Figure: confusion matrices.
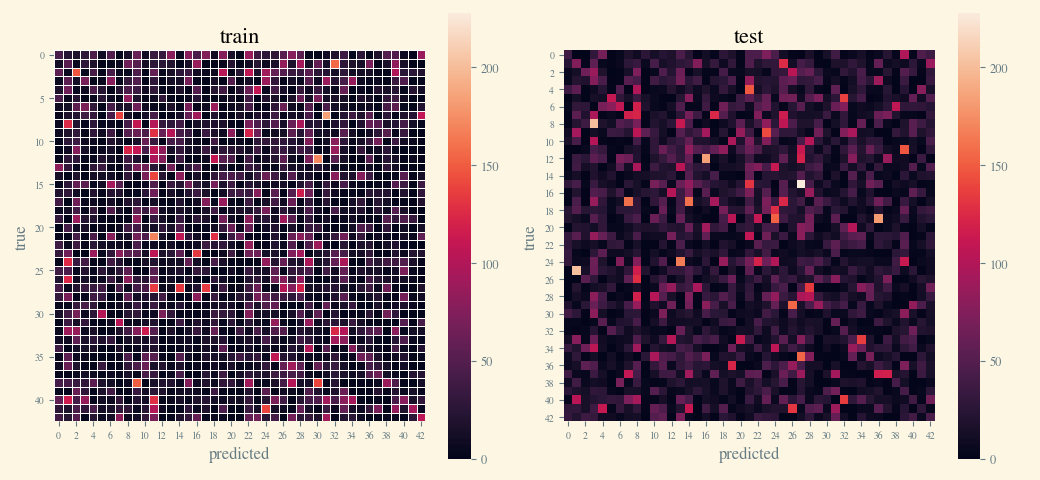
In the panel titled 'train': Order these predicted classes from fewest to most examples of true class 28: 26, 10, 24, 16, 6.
6, 10, 26, 24, 16
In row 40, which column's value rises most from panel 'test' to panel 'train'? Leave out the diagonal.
11
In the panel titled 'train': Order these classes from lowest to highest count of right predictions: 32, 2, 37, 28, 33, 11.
28, 37, 33, 11, 32, 2
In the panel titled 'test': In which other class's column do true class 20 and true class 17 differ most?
7
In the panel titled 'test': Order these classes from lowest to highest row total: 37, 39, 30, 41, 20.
39, 30, 20, 41, 37
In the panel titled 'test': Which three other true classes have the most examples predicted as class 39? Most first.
11, 24, 0
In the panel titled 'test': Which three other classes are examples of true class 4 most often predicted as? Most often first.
21, 8, 41
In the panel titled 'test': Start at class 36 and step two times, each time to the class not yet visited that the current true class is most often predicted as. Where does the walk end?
24
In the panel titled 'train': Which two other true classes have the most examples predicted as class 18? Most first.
21, 12
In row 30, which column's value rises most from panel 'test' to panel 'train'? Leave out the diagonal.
5
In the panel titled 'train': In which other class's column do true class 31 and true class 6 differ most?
7
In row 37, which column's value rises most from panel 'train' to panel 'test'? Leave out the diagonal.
7
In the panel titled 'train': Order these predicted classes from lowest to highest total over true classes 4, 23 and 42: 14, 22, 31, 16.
14, 31, 22, 16
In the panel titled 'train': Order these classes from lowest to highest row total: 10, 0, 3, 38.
10, 3, 38, 0
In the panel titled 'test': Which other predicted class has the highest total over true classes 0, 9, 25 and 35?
1
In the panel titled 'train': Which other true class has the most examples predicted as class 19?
2
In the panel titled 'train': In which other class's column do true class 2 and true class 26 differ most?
1
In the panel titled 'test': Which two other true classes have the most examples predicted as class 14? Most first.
17, 41
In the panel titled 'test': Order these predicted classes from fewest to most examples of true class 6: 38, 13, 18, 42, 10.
10, 42, 13, 18, 38
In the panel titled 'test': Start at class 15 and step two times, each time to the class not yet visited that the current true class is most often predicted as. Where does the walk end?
28
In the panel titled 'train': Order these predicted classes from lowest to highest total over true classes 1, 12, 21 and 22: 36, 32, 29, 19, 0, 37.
37, 0, 19, 36, 29, 32
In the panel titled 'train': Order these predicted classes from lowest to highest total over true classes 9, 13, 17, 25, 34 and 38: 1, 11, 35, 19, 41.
41, 35, 1, 19, 11
